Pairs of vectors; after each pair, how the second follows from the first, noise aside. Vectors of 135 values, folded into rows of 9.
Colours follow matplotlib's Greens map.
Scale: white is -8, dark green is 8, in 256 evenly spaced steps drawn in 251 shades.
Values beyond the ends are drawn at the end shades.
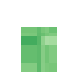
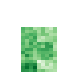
wrapped around, negated, scaled up.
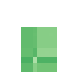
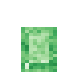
wrapped around, scaled up.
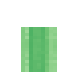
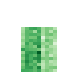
wrapped around, negated, scaled up.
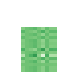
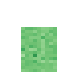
partly zeroed.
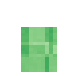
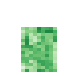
wrapped around, negated, scaled up.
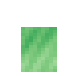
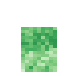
wrapped around, negated, scaled up.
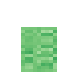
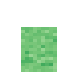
partly zeroed.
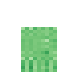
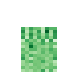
reversed, scaled up.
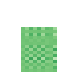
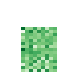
wrapped around, negated, scaled up.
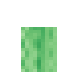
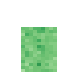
partly zeroed.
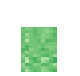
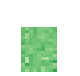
partly zeroed.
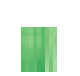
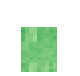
wrapped around, partly zeroed.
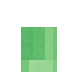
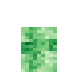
wrapped around, negated, scaled up.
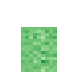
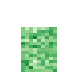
reversed, scaled up.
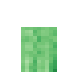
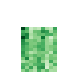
reversed, scaled up.
